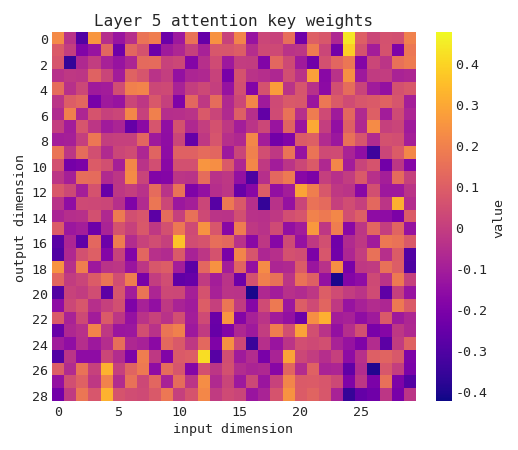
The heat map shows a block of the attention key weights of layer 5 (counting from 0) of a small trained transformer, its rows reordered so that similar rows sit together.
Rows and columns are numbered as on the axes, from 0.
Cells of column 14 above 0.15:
4
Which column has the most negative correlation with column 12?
24
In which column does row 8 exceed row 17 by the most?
21
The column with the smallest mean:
16
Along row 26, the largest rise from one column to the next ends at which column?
27
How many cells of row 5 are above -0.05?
22
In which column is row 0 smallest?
2
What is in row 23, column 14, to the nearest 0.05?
-0.2
